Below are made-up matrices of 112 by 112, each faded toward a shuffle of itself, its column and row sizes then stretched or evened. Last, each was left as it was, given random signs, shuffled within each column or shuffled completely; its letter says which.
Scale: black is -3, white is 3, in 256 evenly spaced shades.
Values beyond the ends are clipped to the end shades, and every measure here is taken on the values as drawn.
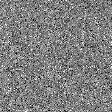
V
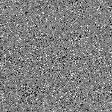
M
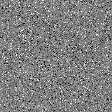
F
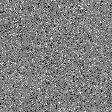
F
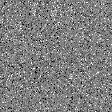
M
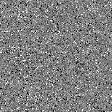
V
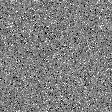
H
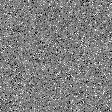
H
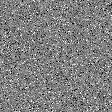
H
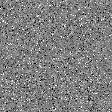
M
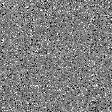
V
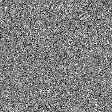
M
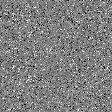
M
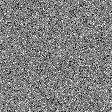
H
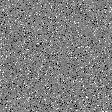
H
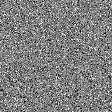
F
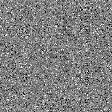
V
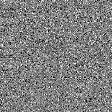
V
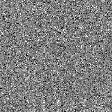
V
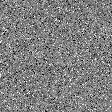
H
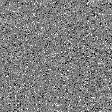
V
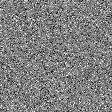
H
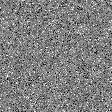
H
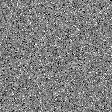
H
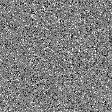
F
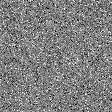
H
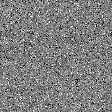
F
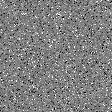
H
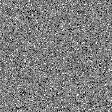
M
